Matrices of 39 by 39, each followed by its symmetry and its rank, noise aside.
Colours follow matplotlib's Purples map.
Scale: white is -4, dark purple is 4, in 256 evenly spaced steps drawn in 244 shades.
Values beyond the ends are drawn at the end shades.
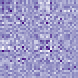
symmetric, rank three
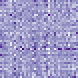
no symmetry, rank five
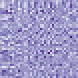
no symmetry, rank five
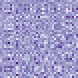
antisymmetric, rank four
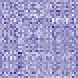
antisymmetric, rank four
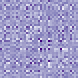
symmetric, rank three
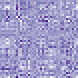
no symmetry, rank five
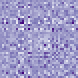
symmetric, rank three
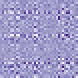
no symmetry, rank three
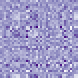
symmetric, rank three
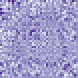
symmetric, rank five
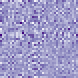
antisymmetric, rank four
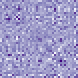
symmetric, rank five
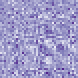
antisymmetric, rank four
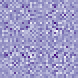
symmetric, rank five
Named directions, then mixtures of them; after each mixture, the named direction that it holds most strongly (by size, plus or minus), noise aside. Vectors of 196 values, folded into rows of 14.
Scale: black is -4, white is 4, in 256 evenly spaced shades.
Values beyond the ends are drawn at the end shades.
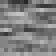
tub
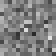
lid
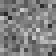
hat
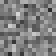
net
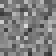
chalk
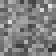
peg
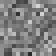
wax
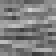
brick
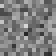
chalk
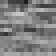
tub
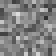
chalk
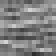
brick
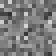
chalk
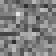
net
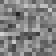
net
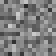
net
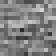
brick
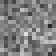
hat
